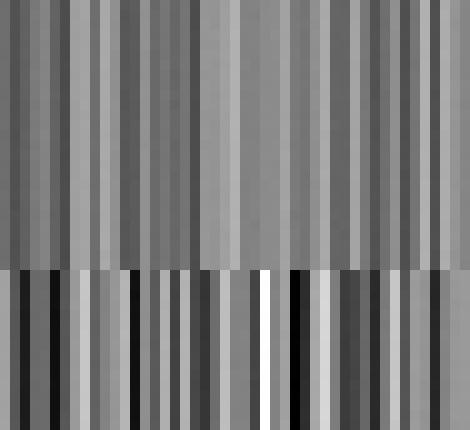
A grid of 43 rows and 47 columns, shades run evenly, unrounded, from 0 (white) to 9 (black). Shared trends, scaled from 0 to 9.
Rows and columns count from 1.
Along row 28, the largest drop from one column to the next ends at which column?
27
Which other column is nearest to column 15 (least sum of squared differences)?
12
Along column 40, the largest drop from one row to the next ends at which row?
28
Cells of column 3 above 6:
16
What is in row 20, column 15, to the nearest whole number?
4
